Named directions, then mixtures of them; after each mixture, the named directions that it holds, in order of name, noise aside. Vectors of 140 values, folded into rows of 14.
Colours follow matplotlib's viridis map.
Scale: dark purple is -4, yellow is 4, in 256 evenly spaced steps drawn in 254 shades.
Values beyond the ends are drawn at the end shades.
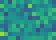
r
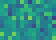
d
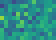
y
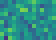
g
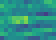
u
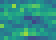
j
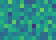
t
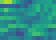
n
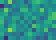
g, n, t.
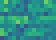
n, r, u.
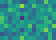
d, t, y.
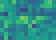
g, j, u.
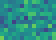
d, t, u.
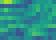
n.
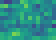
d, n.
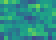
g, j, n.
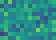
r.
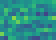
g, u.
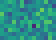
r, t.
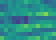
u.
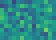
t, y.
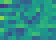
n, y.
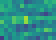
t, u.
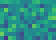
g, n, r.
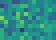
y.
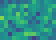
j, u, y.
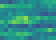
n, u.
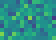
d, y.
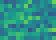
n, r, u.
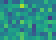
n, t, y.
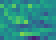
j, u.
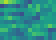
n.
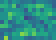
g, j.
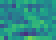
g, j, u.
